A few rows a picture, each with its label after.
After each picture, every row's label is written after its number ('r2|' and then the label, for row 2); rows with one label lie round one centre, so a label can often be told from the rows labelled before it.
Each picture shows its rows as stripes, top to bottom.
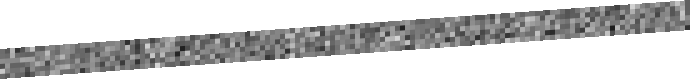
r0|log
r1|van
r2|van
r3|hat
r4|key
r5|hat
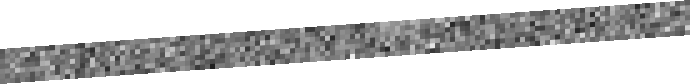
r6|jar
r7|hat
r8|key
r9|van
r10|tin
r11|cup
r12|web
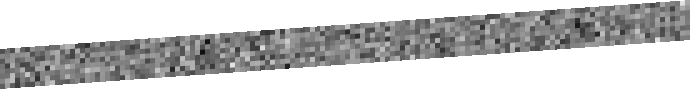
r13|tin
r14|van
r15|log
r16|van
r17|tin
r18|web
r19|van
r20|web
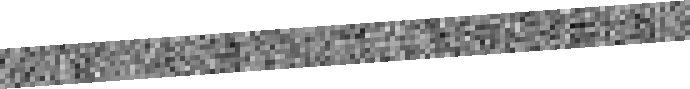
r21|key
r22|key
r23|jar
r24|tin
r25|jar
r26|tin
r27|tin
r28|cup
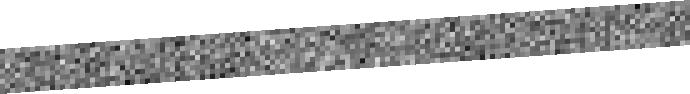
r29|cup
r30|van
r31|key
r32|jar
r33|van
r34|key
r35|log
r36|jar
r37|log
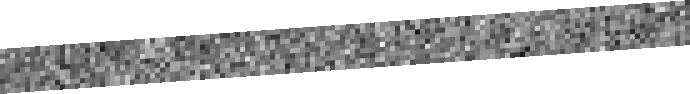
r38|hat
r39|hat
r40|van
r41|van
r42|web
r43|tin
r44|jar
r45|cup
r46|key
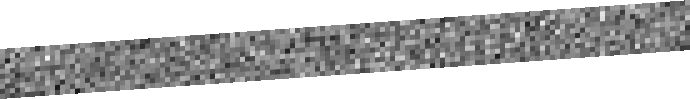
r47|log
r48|web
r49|cup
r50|cup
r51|hat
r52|van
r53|jar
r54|key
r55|web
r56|jar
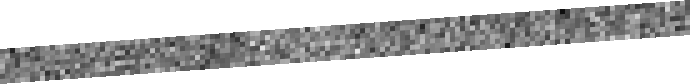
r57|jar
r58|jar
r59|log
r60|web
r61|cup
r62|web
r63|van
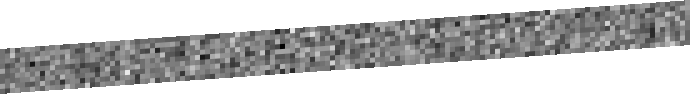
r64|web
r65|van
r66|cup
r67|hat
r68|van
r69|jar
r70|jar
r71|van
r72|cup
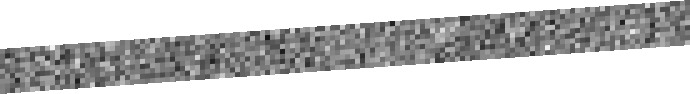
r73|key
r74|hat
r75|hat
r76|web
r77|cup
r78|log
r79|web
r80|jar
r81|key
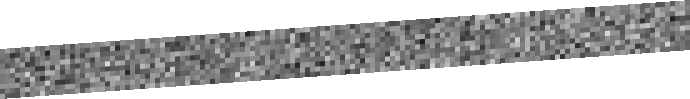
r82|van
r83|hat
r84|hat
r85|key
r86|log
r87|hat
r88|log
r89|key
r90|cup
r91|hat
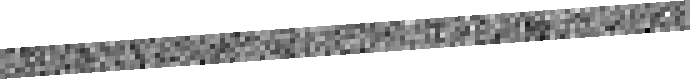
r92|jar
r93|van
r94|cup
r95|cup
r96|web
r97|jar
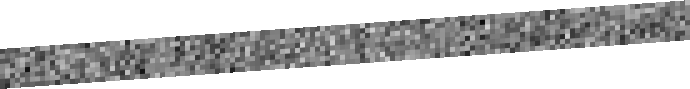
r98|hat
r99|log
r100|log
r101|jar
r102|tin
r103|tin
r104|web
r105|key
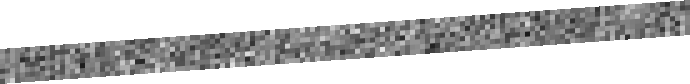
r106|log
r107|web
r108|log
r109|van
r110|cup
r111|van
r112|van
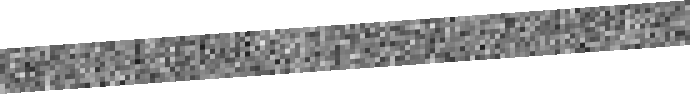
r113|van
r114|cup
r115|van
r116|log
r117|van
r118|key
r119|web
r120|log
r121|tin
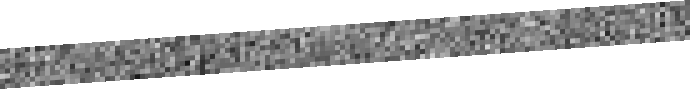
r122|log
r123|web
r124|van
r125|jar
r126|log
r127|van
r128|hat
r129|cup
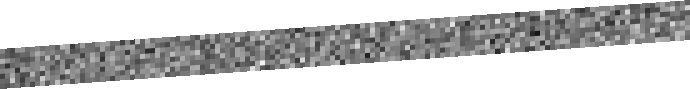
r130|tin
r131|cup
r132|log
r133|key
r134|web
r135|log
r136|van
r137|hat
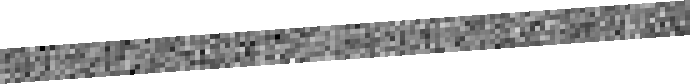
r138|log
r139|hat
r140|web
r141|van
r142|van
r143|cup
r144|web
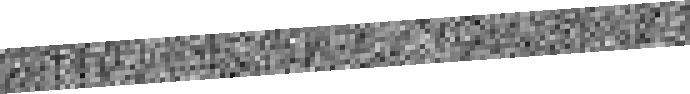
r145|hat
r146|jar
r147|web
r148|tin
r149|jar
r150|jar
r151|cup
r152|hat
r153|key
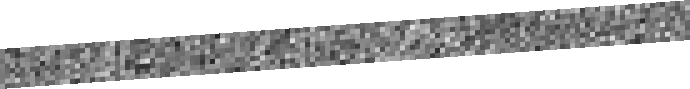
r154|web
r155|web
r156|web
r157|cup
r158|hat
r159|log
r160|cup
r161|jar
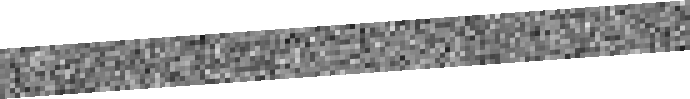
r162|van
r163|tin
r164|key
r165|jar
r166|web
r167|log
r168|log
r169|web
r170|tin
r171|web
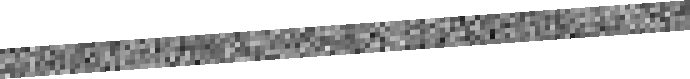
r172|jar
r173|log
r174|cup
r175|log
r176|log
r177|tin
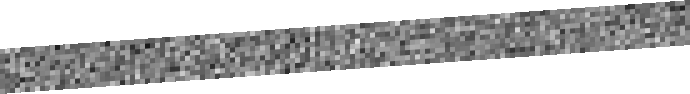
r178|tin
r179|key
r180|cup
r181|key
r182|web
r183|web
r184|hat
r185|key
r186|key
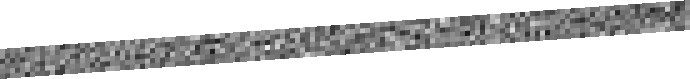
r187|key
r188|cup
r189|tin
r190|log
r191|cup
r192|key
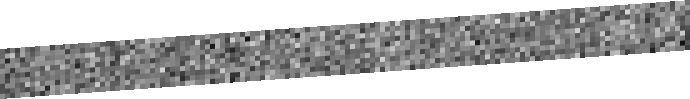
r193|hat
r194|van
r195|hat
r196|jar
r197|jar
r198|jar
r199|hat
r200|web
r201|jar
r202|jar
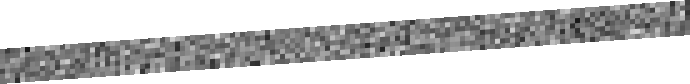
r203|key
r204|hat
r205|van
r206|tin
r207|tin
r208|log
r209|web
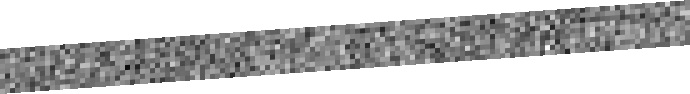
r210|cup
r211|log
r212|tin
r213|cup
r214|log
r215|log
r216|jar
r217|van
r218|jar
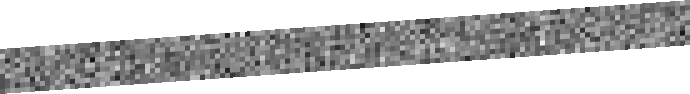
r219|van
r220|web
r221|key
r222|web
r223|key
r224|cup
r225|web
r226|web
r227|key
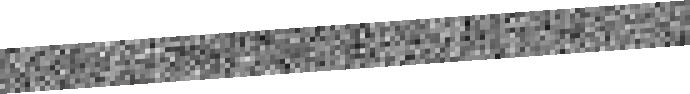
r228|key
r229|log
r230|hat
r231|key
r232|log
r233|tin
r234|log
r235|key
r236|web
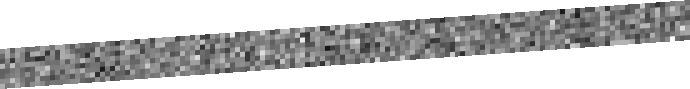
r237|van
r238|tin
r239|jar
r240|web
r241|van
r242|van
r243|tin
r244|jar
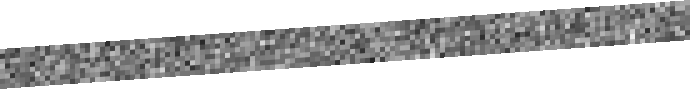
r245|hat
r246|hat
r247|key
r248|tin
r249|log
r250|jar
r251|hat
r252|log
